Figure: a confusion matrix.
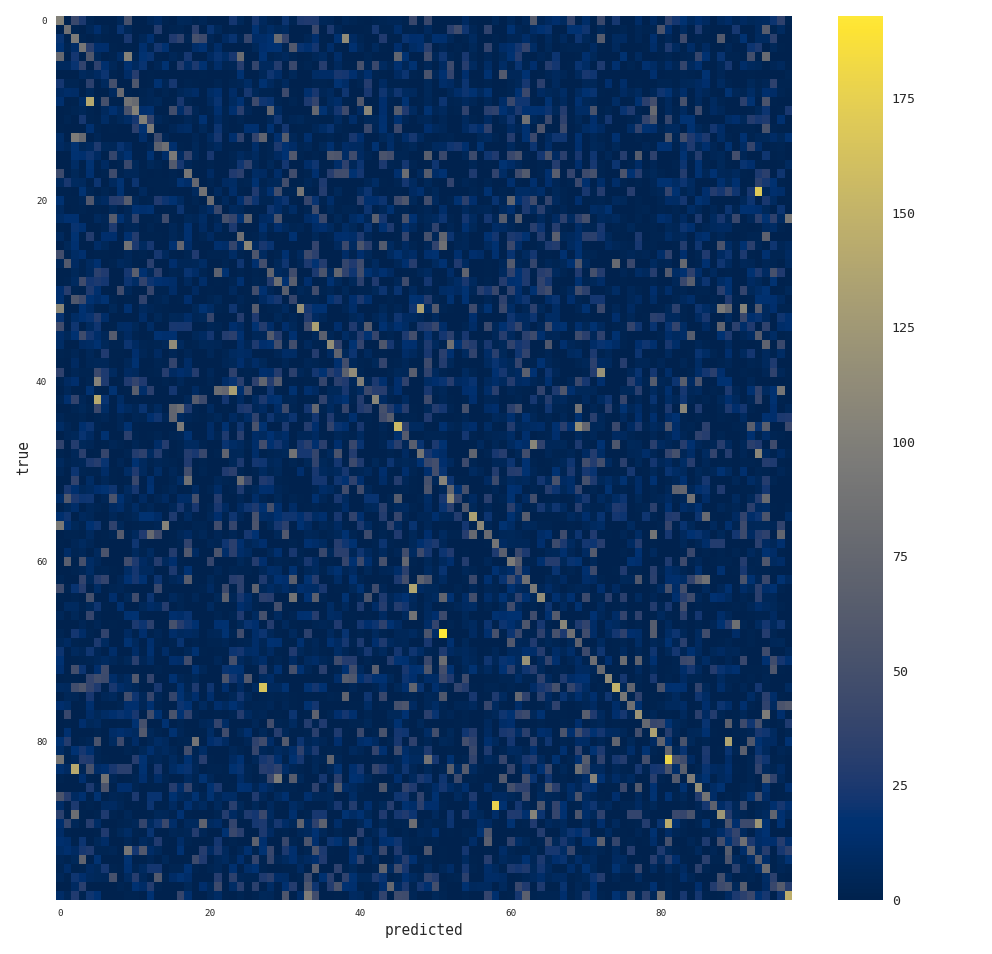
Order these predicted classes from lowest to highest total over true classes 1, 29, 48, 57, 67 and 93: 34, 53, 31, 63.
63, 53, 34, 31
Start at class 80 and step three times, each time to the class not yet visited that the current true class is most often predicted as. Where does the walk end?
91
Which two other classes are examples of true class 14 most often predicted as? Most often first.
13, 92
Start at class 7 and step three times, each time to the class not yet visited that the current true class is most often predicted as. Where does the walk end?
23
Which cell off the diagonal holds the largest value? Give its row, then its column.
68, 51
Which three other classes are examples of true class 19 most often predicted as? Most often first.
93, 32, 29
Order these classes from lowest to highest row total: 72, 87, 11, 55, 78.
78, 11, 87, 72, 55
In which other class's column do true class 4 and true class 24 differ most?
9
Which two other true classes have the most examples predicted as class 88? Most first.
32, 34
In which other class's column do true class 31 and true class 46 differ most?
2
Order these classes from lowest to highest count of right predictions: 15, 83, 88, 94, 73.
83, 94, 15, 73, 88
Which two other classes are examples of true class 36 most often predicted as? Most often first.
15, 52
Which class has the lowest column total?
56
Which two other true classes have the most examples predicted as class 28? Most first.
10, 35
